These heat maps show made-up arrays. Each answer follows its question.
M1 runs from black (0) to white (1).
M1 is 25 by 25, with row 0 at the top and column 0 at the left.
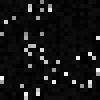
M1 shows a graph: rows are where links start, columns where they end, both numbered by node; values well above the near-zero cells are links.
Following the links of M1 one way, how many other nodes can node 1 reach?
4
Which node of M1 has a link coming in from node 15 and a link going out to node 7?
node 11
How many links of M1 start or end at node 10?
5
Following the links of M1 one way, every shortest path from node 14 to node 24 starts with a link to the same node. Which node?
node 23
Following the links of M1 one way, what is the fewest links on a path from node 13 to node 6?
3
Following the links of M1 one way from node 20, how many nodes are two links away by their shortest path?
5
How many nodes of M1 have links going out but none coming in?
5
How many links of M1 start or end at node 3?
1
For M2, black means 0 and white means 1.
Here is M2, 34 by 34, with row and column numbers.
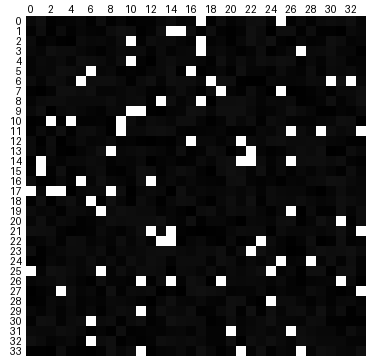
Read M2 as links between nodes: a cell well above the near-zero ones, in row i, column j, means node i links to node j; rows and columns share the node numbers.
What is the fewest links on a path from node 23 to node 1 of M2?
3
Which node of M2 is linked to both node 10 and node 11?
node 9
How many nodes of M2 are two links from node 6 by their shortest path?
1
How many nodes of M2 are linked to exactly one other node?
9
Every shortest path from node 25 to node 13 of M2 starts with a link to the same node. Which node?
node 0
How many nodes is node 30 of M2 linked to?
1
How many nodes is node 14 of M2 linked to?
4
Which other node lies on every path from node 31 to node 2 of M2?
node 26
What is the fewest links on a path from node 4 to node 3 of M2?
4
